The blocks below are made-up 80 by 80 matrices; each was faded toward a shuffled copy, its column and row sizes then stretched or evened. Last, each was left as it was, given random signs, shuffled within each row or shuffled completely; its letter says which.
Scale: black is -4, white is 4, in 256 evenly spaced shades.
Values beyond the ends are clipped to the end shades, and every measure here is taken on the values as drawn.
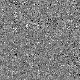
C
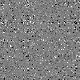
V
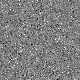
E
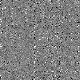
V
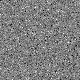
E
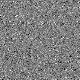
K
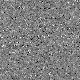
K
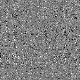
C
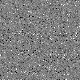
K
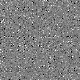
V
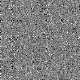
C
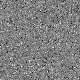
E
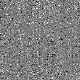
V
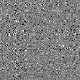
V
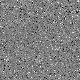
E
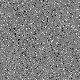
E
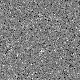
E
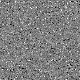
K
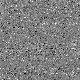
K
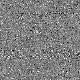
K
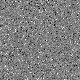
E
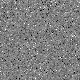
E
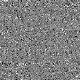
V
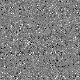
C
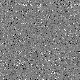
K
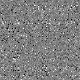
V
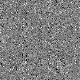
C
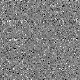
V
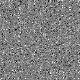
C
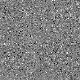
C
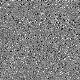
K
